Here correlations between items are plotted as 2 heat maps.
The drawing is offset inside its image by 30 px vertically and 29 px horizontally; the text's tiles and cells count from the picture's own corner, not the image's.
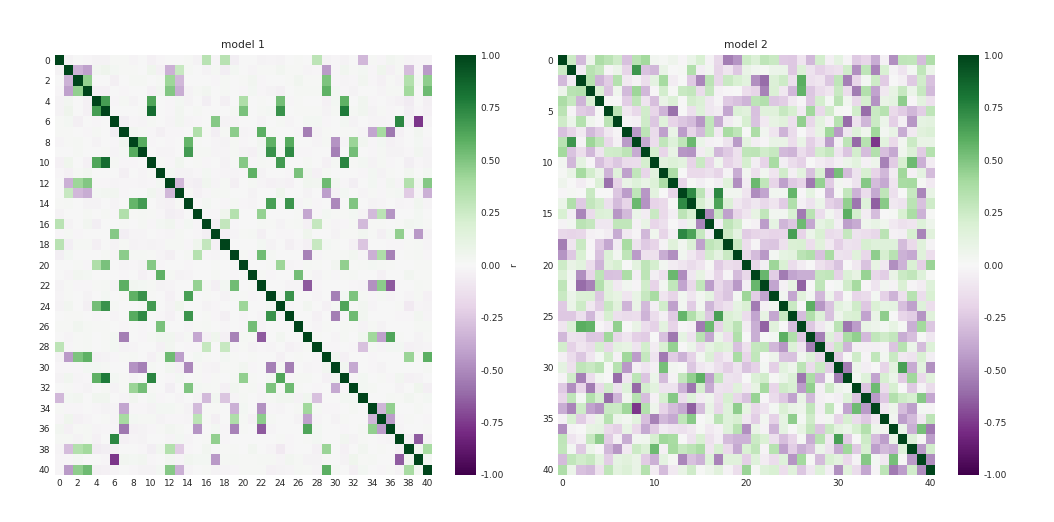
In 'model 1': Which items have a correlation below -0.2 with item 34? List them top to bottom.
7, 15, 19, 22, 35
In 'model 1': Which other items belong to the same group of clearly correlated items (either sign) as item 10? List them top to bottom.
4, 5, 20, 24, 31
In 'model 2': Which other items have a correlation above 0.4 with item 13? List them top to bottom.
14, 17, 25
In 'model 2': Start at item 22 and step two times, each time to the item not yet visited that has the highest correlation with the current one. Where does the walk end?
12
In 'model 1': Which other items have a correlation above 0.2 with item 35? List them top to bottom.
7, 15, 19, 22
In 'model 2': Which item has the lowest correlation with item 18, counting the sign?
0
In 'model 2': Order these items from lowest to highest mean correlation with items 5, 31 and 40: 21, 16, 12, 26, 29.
26, 12, 16, 21, 29
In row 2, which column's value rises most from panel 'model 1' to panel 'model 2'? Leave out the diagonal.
26
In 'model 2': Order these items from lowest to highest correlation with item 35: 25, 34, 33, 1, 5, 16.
33, 34, 16, 1, 5, 25
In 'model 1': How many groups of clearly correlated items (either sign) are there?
7
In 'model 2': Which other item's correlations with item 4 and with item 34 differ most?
8
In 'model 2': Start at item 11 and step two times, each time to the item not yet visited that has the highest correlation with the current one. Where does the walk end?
37
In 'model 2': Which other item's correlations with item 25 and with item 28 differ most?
27
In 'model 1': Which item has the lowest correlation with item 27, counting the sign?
22
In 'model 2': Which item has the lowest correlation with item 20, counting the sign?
36
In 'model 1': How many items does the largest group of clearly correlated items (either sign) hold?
8
